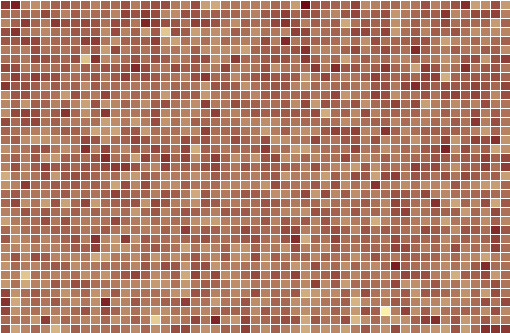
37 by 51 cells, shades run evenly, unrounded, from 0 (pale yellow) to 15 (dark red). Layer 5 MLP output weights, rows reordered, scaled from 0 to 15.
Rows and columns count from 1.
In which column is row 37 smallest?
6
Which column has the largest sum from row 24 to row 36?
50
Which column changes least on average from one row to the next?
23
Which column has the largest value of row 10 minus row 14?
42
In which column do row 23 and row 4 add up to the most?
2
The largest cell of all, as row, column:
1, 31
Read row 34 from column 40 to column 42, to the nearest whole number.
10 9 7
